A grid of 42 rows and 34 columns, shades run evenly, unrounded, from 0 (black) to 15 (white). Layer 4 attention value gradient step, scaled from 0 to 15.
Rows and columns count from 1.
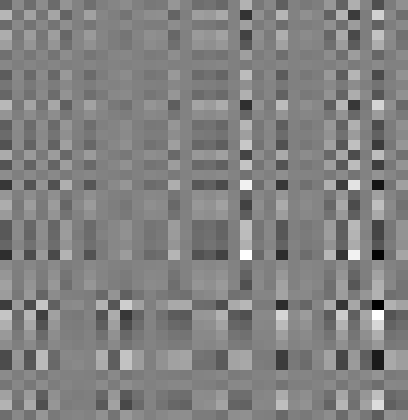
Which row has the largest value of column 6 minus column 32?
26
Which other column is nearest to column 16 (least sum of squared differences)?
20
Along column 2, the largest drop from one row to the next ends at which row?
32
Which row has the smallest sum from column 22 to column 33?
31
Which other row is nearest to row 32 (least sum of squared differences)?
41
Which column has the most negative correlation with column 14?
23
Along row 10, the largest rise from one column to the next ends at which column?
30
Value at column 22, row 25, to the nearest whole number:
7
